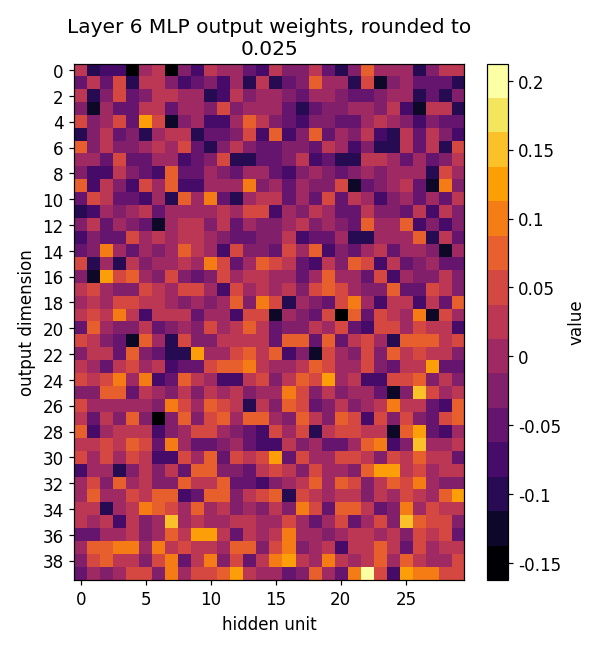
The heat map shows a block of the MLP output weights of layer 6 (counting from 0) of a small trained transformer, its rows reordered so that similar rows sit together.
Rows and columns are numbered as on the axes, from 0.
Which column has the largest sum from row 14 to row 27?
14
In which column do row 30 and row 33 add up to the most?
15
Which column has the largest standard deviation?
26
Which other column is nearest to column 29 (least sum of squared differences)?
17
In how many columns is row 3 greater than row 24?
7
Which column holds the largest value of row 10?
10
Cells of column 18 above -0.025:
23
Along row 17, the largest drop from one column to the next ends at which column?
25
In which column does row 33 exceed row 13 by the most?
29
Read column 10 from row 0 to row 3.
0.025 -0.025 -0.1 -0.025
